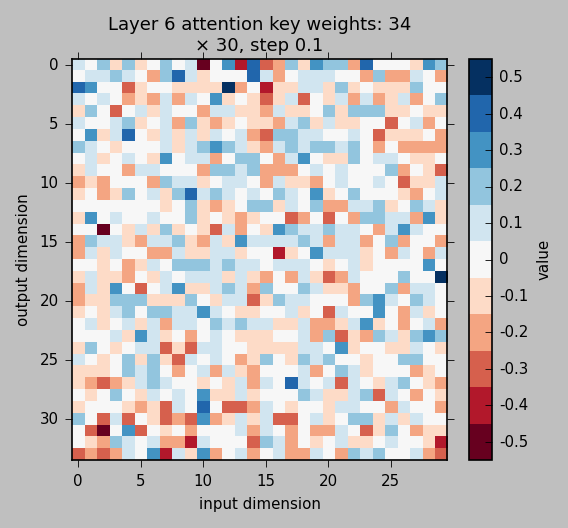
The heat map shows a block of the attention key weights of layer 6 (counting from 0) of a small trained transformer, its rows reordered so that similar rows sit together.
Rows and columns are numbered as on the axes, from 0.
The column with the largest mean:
18
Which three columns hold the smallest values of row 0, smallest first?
10, 13, 15
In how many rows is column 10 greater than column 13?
16
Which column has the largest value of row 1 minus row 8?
8
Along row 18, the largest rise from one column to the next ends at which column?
29
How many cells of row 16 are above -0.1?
18
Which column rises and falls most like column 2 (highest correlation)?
1
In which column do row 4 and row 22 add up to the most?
23
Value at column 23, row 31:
-0.3
